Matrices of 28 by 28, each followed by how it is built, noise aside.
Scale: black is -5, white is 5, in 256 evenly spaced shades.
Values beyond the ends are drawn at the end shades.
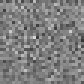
repeating columns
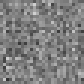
low rank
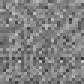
repeating columns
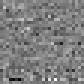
uneven rows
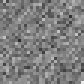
Hankel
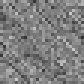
Toeplitz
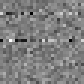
uneven rows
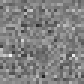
uneven rows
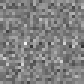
repeating columns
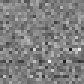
uneven rows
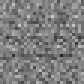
repeating columns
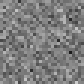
Toeplitz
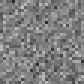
Hankel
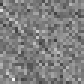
Toeplitz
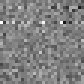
uneven rows
